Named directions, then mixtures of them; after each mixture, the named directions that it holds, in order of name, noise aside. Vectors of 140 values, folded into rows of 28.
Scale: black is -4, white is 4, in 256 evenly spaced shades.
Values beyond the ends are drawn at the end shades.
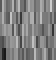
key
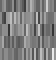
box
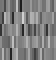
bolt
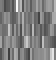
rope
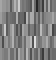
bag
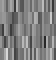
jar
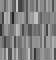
bolt, jar.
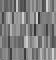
bolt, box, rope.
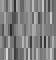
jar.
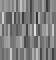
bolt, box.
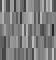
box, jar, key.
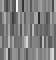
jar, rope.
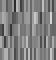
jar.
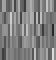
box, key.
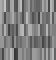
bolt, box, jar.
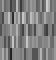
bolt, box.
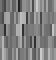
bag, bolt, key.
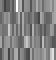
rope.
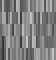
jar, key, rope.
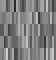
box, jar.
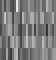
bolt, key, rope.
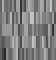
bolt, key.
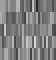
bag, jar.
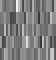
bag, jar, rope.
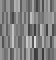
bag, bolt.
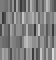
bolt, box.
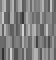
bolt, jar, key.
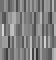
box, jar.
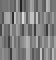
bolt, box.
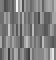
rope.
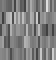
bolt, box.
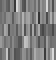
box, jar, rope.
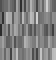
bolt, box.
